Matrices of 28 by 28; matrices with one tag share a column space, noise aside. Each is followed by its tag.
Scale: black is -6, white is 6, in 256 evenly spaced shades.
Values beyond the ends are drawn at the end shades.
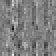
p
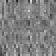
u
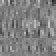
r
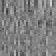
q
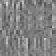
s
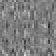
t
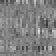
r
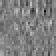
q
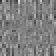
u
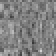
t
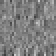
u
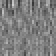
q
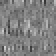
r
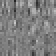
q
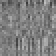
s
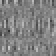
r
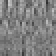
q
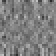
u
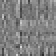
u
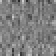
u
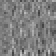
t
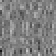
t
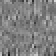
u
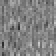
p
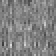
p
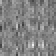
p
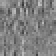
q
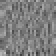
t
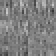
q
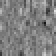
q
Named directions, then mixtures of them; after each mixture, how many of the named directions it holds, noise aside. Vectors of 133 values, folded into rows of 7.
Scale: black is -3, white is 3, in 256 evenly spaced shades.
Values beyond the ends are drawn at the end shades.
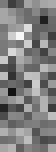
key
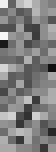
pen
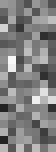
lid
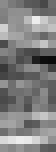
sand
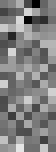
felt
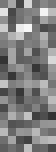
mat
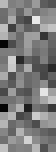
three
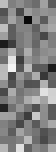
three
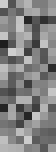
three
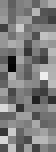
one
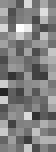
one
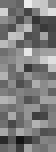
four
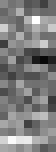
one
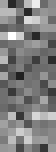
four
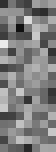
three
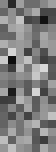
four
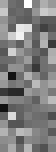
three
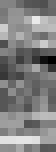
one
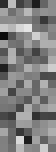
three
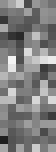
three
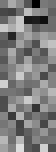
one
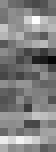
one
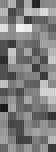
two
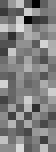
one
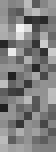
four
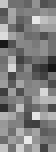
three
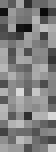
one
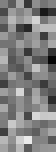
two
